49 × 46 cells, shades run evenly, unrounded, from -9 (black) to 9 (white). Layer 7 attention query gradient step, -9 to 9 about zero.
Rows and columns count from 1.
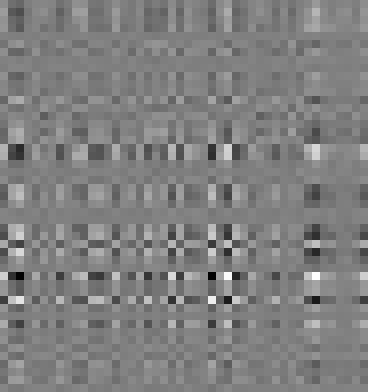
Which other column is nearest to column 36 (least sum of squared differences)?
43
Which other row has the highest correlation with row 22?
5
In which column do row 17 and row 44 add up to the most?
3
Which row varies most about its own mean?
35
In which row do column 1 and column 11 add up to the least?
38
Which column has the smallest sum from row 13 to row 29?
40
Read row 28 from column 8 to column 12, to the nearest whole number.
0 0 0 0 0
